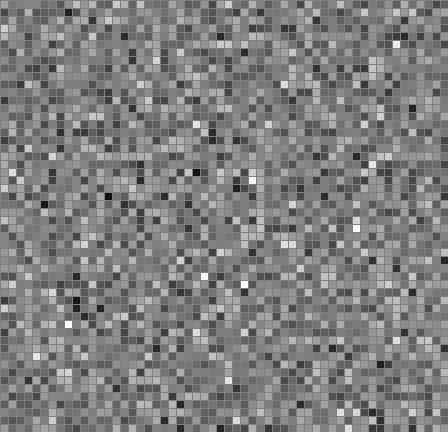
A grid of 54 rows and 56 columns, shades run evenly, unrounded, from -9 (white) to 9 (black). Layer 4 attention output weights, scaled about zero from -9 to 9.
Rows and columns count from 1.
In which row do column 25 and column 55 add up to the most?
22
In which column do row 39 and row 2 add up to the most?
10
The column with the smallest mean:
19
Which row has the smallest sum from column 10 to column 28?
24
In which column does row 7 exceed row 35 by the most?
26
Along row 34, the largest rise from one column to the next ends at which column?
50
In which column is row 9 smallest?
47
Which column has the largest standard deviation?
23
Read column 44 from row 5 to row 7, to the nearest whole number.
-2 1 -2
